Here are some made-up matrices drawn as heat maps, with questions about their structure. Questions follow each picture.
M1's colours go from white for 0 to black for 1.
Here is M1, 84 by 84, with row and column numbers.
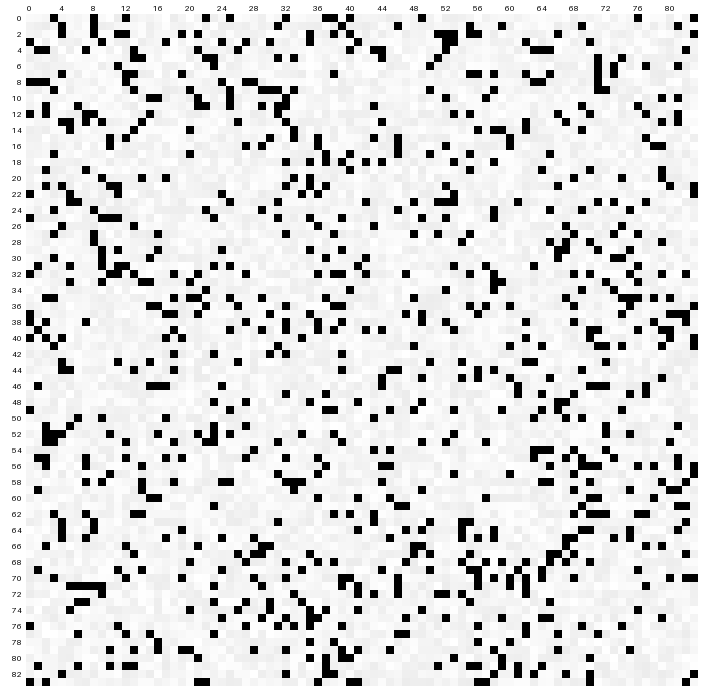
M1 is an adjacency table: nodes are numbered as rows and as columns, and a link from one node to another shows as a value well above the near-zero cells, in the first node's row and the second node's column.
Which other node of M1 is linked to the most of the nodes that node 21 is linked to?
node 2
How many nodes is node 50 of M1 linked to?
7
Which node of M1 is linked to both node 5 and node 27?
node 51
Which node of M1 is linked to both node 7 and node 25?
node 58
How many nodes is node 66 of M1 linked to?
10
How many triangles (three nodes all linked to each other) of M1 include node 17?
0
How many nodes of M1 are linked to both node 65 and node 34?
2
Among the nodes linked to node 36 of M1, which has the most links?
node 32
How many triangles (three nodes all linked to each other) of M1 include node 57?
4
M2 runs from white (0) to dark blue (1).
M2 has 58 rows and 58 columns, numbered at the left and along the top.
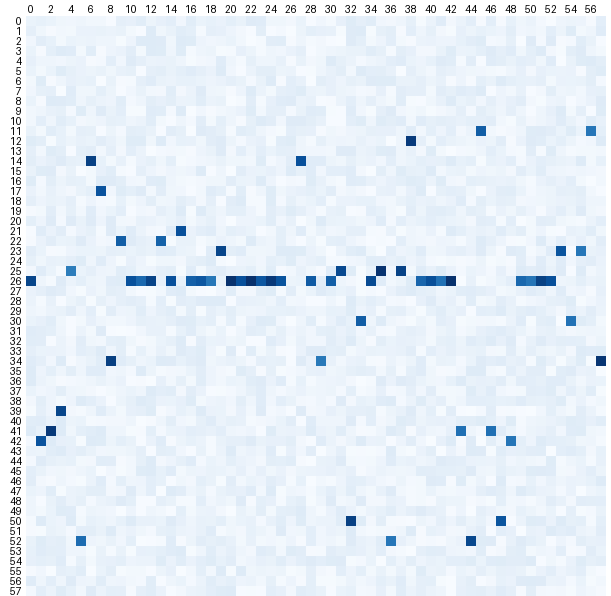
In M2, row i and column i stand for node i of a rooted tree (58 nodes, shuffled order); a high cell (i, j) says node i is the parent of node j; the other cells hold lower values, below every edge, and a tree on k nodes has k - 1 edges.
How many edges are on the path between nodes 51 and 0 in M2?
2
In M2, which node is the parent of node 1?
42
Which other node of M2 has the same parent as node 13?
9
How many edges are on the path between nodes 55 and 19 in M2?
2
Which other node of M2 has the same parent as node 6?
27
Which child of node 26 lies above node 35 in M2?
25
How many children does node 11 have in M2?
2
